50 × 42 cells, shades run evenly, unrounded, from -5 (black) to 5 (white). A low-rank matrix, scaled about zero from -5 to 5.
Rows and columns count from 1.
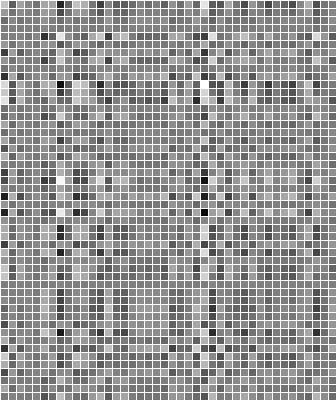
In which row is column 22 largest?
13
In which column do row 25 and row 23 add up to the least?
26
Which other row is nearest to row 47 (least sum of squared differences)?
41
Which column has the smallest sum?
8
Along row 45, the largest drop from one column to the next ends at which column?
2
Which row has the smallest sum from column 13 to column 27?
11
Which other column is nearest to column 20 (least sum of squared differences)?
18
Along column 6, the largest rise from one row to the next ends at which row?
6
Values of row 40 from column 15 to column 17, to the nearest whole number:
-1 -1 0
